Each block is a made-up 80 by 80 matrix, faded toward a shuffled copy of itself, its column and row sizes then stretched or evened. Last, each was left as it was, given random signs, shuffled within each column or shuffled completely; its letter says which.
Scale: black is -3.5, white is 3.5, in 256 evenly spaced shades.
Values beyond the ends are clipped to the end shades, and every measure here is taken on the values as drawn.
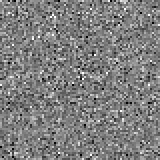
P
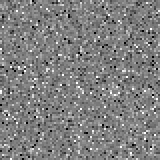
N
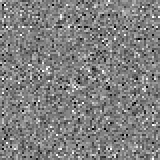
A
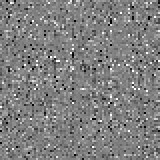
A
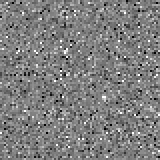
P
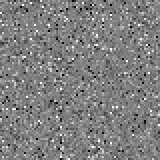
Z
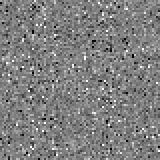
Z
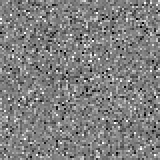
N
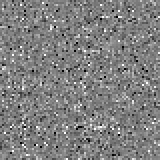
P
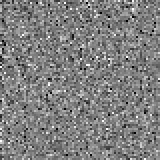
P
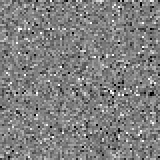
A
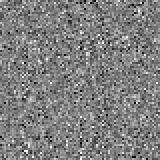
A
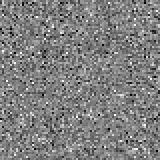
A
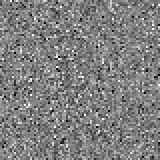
Z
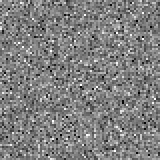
N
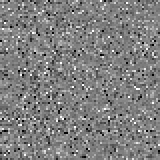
A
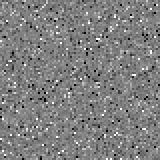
N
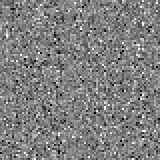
Z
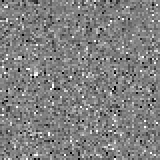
P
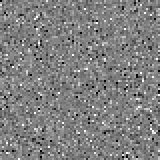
Z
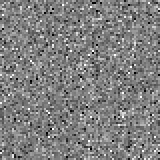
Z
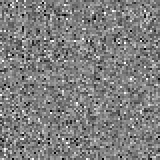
P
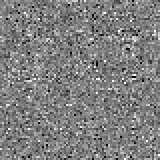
A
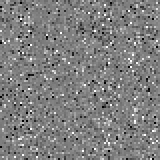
Z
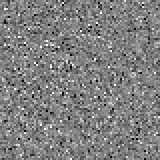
Z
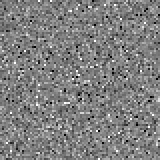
N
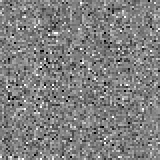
A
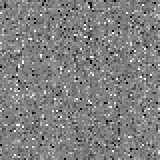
Z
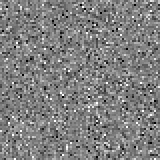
Z
